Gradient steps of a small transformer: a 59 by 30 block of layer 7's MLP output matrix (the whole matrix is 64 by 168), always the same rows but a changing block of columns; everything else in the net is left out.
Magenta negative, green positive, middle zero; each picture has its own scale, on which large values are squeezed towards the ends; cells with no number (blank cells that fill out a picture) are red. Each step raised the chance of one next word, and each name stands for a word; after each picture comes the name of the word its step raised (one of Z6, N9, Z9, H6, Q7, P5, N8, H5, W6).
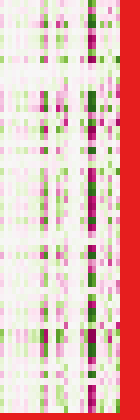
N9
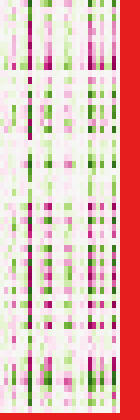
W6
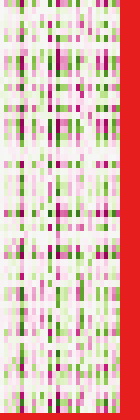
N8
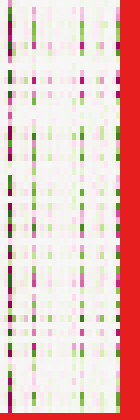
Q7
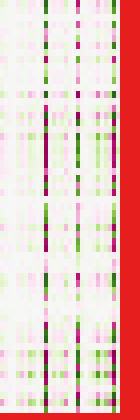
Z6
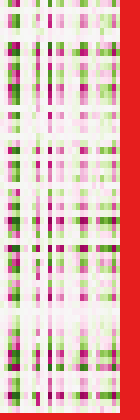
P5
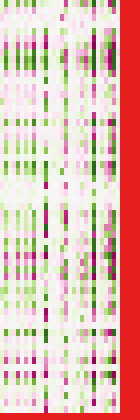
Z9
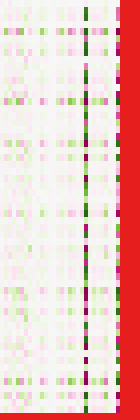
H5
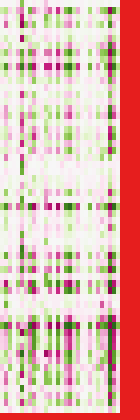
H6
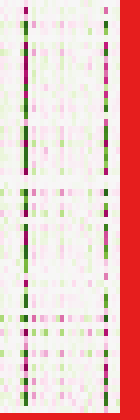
Q7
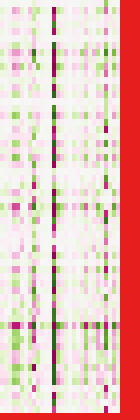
H6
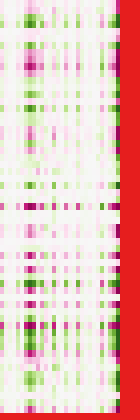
H6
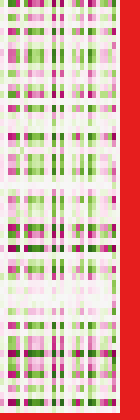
Z6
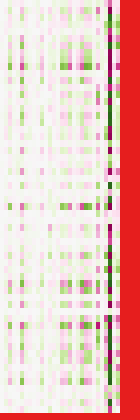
H6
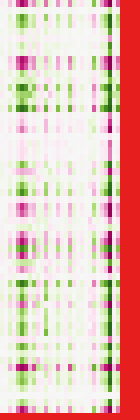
N8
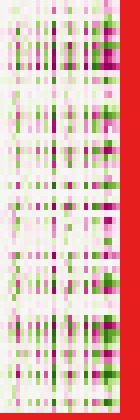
H6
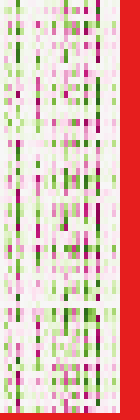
H5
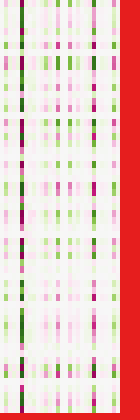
N8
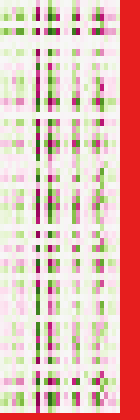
H5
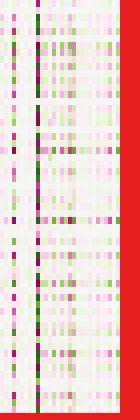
P5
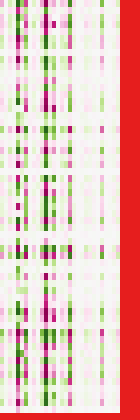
N9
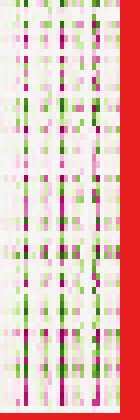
N9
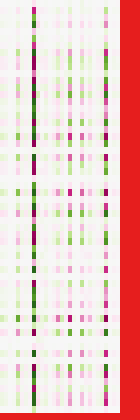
Q7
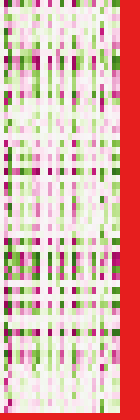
Z9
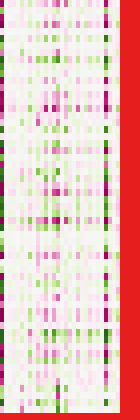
N9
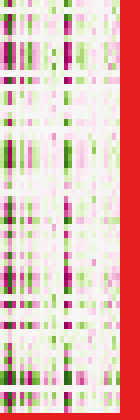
W6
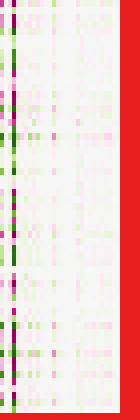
Z6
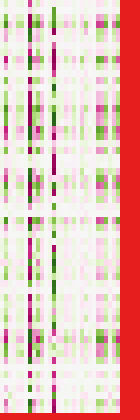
N9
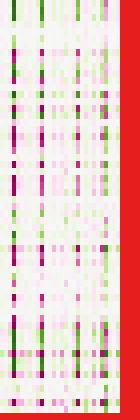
Z6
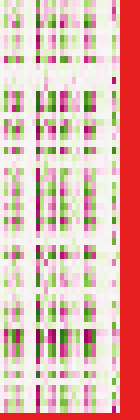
N9
